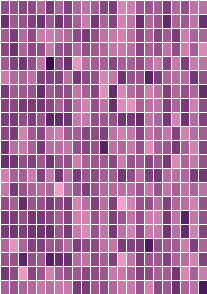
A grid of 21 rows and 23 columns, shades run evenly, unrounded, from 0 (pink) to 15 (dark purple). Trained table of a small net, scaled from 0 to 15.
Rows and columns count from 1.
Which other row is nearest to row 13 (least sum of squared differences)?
6
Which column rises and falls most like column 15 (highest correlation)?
14
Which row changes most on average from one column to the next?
17
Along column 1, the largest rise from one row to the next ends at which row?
7
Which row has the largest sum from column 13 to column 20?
18
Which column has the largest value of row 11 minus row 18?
12
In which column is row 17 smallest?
10
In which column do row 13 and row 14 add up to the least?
1
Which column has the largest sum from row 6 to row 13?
5
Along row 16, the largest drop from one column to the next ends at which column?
22
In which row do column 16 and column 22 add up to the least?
8
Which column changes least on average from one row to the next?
11
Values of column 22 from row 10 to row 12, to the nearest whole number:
5 3 4
